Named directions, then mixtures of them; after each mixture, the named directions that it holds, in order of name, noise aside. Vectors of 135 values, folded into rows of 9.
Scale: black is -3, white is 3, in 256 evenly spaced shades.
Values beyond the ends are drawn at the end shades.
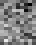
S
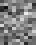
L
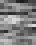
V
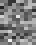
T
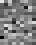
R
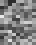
T.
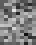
L, S.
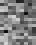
L, T, V.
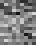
L, S, V.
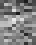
L, S, V.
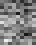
S, T, V.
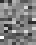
R.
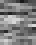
V.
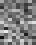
R, S, T.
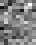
L, S, T.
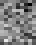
S.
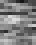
V.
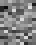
L, R.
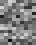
T.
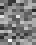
T.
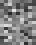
L, R, S.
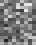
S.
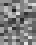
L, S.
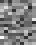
L, R.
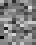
R, T.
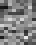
L, R, V.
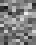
L.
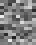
T.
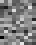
L, R.
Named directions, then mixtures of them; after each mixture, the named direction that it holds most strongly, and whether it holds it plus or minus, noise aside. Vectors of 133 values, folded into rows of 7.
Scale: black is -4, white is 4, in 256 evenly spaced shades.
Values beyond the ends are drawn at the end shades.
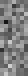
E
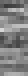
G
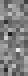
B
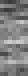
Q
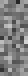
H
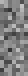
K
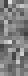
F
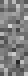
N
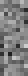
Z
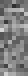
E, plus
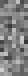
H, minus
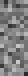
N, minus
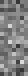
N, plus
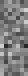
Z, minus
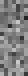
N, minus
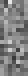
F, plus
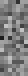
H, plus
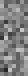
B, plus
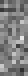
N, plus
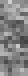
Q, minus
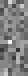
F, plus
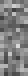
Z, minus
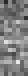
Q, plus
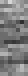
Q, minus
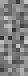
H, plus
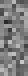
E, plus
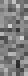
N, plus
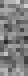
Q, minus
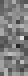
N, plus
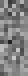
F, minus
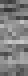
Q, plus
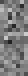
K, minus
